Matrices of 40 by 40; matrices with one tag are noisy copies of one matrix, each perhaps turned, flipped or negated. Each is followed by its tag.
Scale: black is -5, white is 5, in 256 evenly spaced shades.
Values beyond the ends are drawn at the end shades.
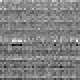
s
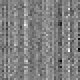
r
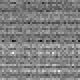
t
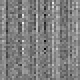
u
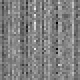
u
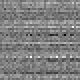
u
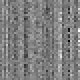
r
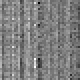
s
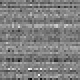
r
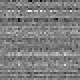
r
